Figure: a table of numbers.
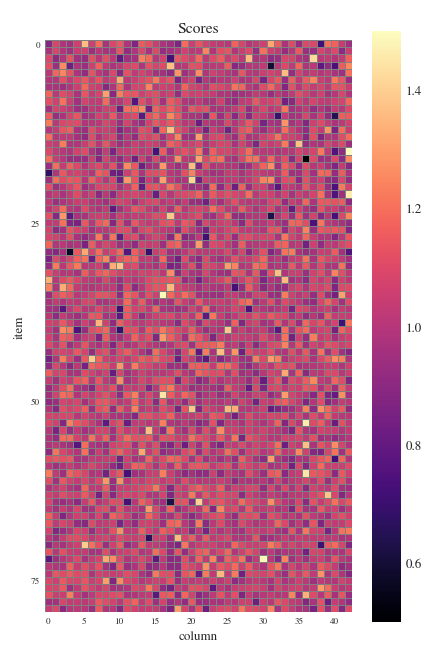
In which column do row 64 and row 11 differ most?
21
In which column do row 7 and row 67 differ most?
10
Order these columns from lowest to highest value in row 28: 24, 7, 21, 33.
7, 24, 33, 21
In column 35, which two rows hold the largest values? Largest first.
14, 57
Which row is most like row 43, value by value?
74
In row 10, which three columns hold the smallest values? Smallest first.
40, 32, 13
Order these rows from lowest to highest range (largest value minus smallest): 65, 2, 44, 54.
65, 54, 44, 2
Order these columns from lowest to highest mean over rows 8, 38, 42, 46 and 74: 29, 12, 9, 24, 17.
9, 12, 29, 17, 24
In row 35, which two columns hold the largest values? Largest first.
16, 41
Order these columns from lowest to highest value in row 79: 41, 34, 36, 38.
41, 36, 34, 38
